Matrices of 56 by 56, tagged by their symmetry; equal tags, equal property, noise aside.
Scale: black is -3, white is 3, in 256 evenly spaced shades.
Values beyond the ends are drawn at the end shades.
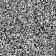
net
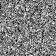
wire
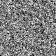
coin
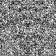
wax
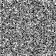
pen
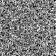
pen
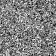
wire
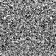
wax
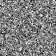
coin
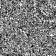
coin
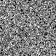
coin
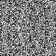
pen
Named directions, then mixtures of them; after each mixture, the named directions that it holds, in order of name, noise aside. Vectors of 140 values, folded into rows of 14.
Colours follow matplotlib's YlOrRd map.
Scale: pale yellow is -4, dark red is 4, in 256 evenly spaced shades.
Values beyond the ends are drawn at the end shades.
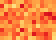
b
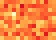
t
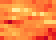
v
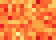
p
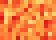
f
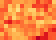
p, t, v.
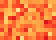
f, p.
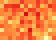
b, f, v.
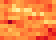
v.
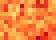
p, t, v.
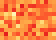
t.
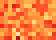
b, f, p.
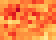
f, t, v.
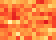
p, t, v.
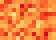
b, t.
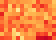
f, p, v.
